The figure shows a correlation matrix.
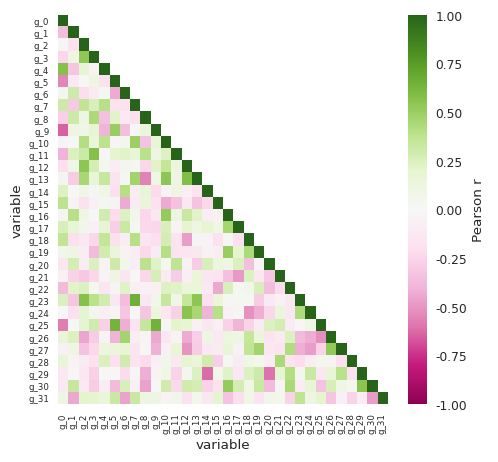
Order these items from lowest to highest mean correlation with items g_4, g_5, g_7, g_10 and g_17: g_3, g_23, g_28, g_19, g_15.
g_15, g_28, g_3, g_19, g_23
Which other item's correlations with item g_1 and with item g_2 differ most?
g_23
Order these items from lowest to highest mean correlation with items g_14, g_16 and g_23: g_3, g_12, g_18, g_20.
g_18, g_20, g_3, g_12
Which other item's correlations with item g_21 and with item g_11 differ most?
g_3
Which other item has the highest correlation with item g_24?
g_12
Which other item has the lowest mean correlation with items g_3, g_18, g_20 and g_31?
g_30
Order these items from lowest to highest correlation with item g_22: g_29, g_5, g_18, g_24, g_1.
g_24, g_5, g_18, g_1, g_29
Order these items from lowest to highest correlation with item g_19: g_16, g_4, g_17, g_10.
g_17, g_4, g_10, g_16
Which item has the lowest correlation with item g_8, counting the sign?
g_13
